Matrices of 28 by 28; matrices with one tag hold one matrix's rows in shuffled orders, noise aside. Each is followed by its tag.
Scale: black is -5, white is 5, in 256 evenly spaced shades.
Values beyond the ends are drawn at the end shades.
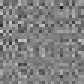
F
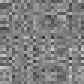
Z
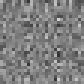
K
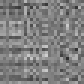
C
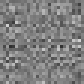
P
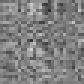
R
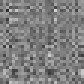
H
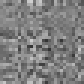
R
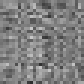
R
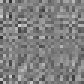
F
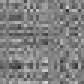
C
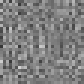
F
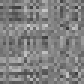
C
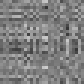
C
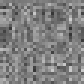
Z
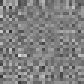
F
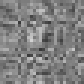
R
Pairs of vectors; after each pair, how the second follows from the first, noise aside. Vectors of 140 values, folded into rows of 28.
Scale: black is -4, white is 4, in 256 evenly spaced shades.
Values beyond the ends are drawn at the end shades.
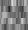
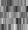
wrapped around, negated.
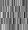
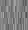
reversed, negated, shrunk.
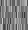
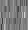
negated, partly zeroed.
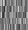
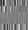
negated, partly zeroed.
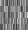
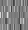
reversed, partly zeroed.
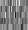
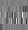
reversed, partly zeroed.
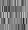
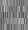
reversed, negated, shrunk.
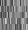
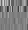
wrapped around, negated, partly zeroed.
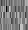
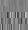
negated, partly zeroed.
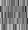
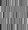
negated, partly zeroed.
